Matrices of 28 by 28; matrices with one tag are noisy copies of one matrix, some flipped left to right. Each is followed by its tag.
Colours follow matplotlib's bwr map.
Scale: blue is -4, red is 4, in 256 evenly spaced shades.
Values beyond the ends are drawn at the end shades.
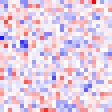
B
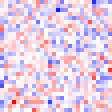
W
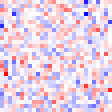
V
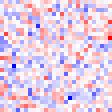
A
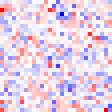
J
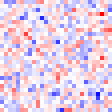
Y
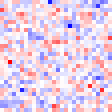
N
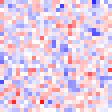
W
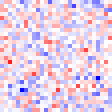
N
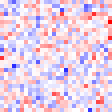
A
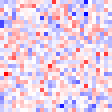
V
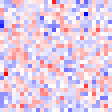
V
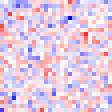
Y
